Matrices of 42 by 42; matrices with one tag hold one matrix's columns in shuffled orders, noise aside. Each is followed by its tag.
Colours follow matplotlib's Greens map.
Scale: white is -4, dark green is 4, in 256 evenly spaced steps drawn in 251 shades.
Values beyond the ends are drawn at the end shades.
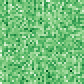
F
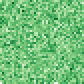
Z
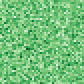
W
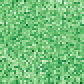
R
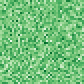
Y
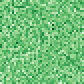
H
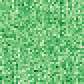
F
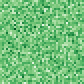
H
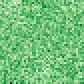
R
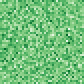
Y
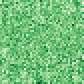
R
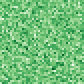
W
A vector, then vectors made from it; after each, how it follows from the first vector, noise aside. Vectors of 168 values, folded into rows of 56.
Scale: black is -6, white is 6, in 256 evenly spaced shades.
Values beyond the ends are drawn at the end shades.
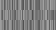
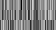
wrapped around, scaled up.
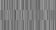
shrunk.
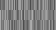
sign-scrambled.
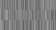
shrunk.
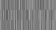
wrapped around, negated, shrunk.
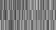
sign-scrambled.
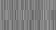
shrunk.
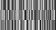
reversed, negated, scaled up.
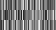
negated, scaled up.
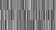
wrapped around, negated.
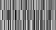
wrapped around, scaled up.
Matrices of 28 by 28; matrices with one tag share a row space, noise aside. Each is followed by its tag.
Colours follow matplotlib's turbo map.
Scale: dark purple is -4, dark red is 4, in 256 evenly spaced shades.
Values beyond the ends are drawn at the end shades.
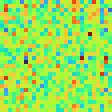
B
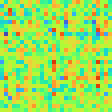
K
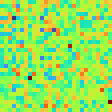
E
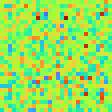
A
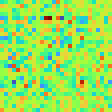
E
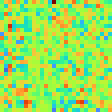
K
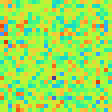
K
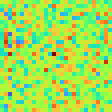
K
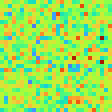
A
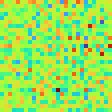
A
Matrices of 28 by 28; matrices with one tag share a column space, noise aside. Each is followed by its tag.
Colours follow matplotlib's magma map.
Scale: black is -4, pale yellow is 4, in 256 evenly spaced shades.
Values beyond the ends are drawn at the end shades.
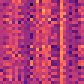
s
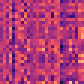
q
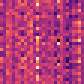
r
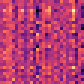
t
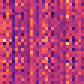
r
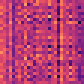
s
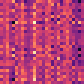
s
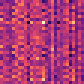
s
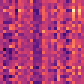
t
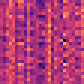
r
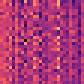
r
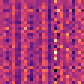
t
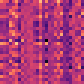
r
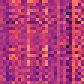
s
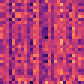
q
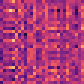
t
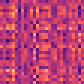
t
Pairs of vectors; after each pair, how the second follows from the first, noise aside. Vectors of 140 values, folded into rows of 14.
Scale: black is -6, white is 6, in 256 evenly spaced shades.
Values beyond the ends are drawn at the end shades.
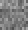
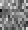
scaled up.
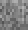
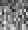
reversed, scaled up.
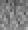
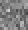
wrapped around.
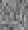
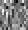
reversed, scaled up.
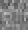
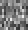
reversed, scaled up.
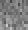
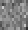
wrapped around, negated.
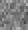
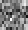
wrapped around, negated, scaled up.
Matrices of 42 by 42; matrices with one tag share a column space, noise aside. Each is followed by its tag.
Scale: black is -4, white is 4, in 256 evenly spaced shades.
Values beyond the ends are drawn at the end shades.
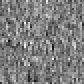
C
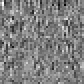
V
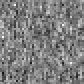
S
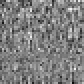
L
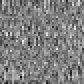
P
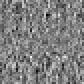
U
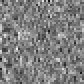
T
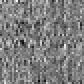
C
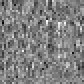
V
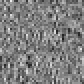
T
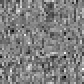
U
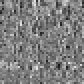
V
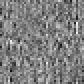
C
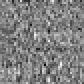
T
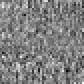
U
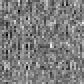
V
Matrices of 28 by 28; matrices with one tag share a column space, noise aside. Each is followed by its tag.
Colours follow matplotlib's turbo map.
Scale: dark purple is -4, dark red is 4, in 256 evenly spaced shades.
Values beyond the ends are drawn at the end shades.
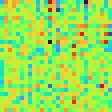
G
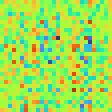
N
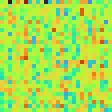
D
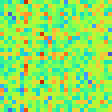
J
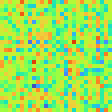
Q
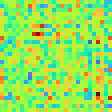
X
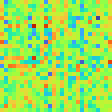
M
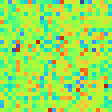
Q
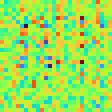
M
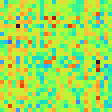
M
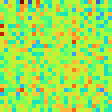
G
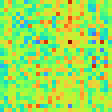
M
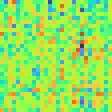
G
